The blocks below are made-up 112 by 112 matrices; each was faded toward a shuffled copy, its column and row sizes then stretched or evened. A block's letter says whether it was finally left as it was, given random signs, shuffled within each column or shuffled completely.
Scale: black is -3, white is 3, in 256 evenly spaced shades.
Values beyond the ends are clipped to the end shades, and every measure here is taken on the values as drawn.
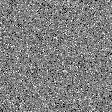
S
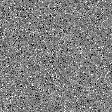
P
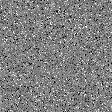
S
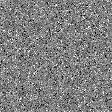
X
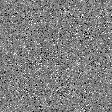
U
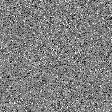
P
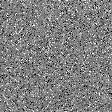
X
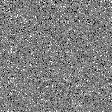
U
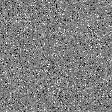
X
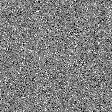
X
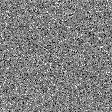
S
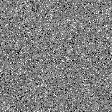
U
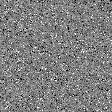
P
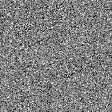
U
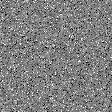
X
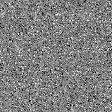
U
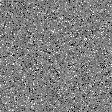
X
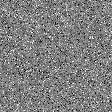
S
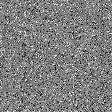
P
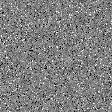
U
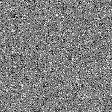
U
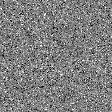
P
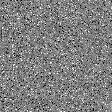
X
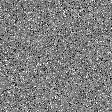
S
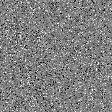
X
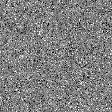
U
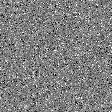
X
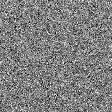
X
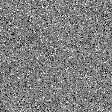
X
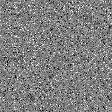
U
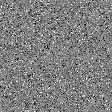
S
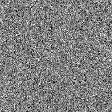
U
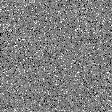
X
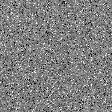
X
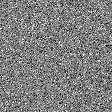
S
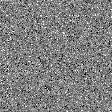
P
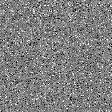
U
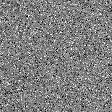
S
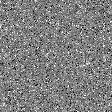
X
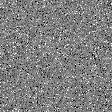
U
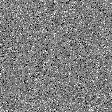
X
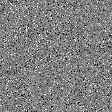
X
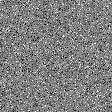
S
